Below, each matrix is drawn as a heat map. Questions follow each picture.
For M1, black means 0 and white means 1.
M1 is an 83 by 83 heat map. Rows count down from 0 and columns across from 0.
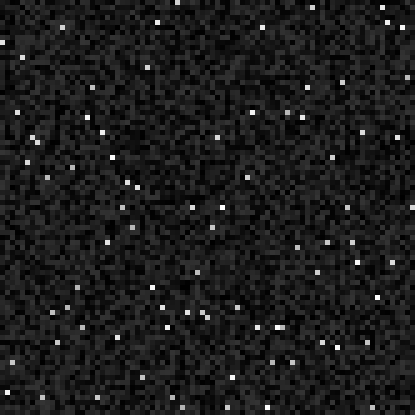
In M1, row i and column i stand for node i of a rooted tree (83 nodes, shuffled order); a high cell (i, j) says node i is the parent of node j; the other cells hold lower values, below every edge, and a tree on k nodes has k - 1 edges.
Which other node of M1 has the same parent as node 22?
66
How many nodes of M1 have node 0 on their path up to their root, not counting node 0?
8
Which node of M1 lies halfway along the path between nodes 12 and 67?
61
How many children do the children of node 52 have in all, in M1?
1
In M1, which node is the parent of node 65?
48
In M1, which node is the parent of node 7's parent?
75
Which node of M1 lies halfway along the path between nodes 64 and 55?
16
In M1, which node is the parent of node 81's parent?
57
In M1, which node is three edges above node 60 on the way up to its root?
69
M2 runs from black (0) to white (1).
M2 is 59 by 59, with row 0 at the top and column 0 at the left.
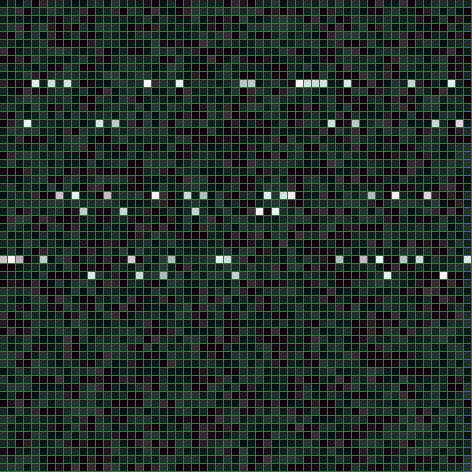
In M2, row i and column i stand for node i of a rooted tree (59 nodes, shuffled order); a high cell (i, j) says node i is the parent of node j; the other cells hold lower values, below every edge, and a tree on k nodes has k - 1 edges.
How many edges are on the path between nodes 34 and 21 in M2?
3
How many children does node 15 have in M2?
7
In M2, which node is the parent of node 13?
24
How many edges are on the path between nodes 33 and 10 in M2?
3
